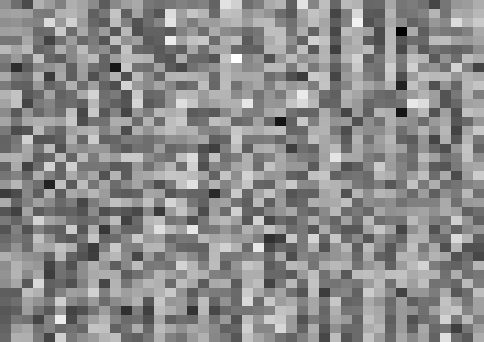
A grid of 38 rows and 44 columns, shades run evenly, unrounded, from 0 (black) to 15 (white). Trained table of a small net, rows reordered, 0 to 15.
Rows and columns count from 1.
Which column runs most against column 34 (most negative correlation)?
22
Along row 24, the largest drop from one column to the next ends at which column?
23
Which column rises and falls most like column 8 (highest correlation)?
33
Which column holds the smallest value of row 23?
8
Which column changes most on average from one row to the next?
11
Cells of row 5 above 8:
24
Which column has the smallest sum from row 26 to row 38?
5
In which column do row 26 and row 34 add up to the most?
15
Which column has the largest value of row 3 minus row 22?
16
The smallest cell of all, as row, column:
4, 37
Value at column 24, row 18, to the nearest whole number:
7
